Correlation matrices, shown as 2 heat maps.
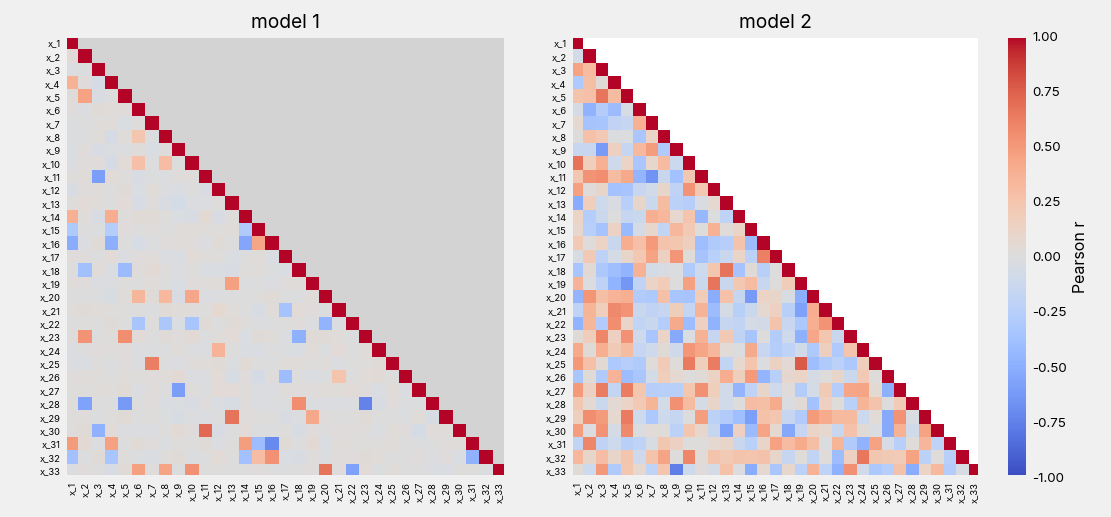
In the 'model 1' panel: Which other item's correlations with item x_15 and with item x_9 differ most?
x_27
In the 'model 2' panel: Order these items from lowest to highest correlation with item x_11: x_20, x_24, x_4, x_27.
x_20, x_4, x_24, x_27
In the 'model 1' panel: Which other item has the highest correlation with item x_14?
x_31
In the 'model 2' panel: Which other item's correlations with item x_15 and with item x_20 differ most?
x_29
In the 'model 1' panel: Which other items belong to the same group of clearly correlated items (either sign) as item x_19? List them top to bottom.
x_13, x_29
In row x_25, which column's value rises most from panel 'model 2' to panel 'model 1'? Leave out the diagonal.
x_7
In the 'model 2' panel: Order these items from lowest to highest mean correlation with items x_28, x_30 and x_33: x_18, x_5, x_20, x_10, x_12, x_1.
x_18, x_12, x_20, x_10, x_1, x_5
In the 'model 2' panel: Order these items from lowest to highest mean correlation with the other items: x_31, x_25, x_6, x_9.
x_6, x_9, x_31, x_25
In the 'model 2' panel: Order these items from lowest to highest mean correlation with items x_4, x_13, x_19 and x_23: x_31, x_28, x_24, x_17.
x_17, x_28, x_31, x_24
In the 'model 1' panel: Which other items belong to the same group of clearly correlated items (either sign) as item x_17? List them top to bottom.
x_21, x_26
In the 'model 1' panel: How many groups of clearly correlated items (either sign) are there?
9
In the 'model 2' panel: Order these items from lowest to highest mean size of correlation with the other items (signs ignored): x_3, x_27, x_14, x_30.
x_14, x_30, x_27, x_3
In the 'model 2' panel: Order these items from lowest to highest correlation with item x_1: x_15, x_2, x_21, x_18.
x_18, x_21, x_2, x_15
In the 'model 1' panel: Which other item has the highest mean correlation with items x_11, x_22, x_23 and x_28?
x_30
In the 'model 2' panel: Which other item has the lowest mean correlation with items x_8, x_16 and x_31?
x_15
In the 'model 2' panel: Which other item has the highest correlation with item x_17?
x_16
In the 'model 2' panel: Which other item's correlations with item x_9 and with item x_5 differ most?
x_3
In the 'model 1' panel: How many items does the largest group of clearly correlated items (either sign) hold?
7
